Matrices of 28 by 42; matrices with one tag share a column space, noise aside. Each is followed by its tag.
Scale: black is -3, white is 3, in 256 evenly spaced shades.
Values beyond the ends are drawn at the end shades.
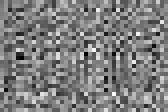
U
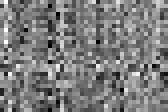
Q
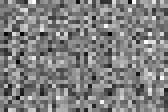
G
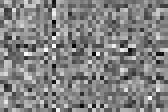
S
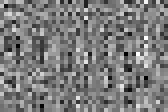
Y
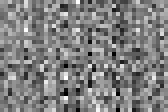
Q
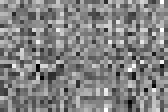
Q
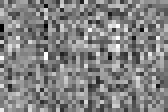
Y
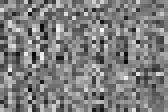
Y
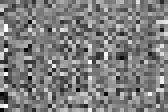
U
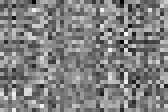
G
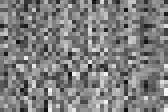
Q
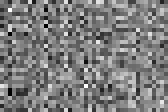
G
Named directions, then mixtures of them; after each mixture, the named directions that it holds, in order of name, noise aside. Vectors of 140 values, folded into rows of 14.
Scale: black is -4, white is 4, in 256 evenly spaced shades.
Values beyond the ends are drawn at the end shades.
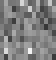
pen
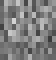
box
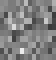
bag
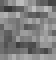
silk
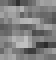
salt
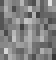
box, pen, salt.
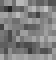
silk.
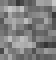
bag, salt, silk.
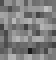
box, salt, silk.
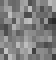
bag, pen, salt.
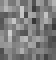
bag, box, silk.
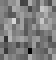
box, pen.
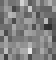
bag, pen.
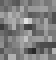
bag, salt, silk.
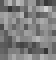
box, silk.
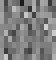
box, pen.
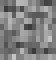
bag, silk.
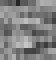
salt.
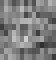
box, pen, salt.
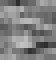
salt.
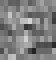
bag, salt, silk.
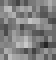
pen, salt.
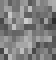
bag, pen, salt.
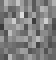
bag, box.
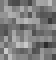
pen, salt.
